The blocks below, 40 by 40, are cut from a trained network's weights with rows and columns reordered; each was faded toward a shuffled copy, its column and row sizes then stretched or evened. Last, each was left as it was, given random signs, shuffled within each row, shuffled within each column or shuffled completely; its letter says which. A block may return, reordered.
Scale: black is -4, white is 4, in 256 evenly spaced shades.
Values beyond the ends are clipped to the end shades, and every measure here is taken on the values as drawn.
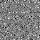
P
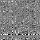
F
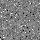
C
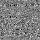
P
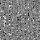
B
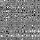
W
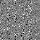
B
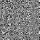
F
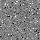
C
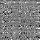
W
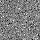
C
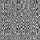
W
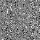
B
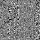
B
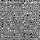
W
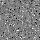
C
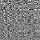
W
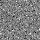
C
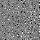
B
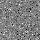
C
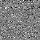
P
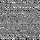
P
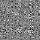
F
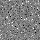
C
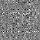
F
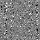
B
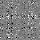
F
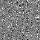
B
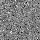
C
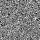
C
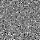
P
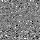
P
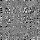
F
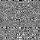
F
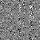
B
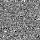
P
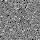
C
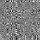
W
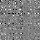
F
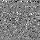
P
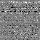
P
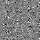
B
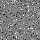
C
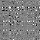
W
